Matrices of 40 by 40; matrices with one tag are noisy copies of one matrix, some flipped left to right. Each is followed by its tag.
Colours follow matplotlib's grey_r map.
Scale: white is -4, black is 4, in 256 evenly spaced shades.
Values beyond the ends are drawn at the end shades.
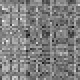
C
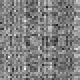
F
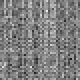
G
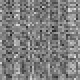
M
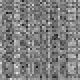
M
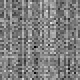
G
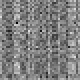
M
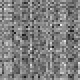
M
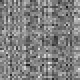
F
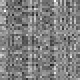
F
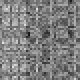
C
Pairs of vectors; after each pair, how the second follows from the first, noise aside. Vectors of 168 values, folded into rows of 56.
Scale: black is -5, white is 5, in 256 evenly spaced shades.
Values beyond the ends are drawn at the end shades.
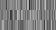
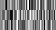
scaled up.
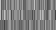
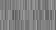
reversed, negated, shrunk.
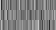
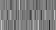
partly zeroed.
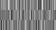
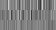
partly zeroed.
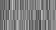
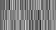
copied.
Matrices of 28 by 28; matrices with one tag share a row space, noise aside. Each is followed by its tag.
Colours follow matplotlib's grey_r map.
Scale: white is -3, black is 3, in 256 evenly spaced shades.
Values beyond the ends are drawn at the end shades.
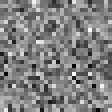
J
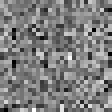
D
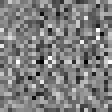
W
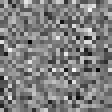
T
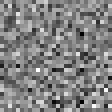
W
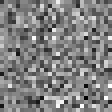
W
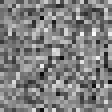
W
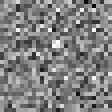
W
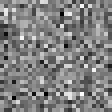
D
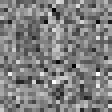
W
